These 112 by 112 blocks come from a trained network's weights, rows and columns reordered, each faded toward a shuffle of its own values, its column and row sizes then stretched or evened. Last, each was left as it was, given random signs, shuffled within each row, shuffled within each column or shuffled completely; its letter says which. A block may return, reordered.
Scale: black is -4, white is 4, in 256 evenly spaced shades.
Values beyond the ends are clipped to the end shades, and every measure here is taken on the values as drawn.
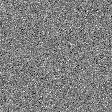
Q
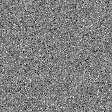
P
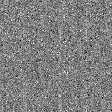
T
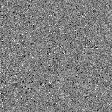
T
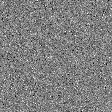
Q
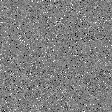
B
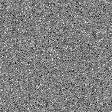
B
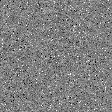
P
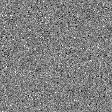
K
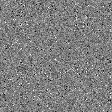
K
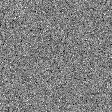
Q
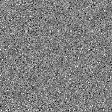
T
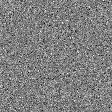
Q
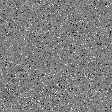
B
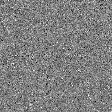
K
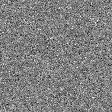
Q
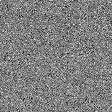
Q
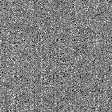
T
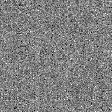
T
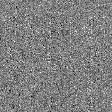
T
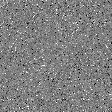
B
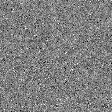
K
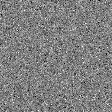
P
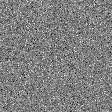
Q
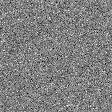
Q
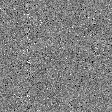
P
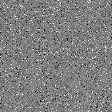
T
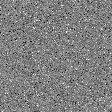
Q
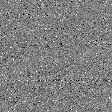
B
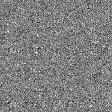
T
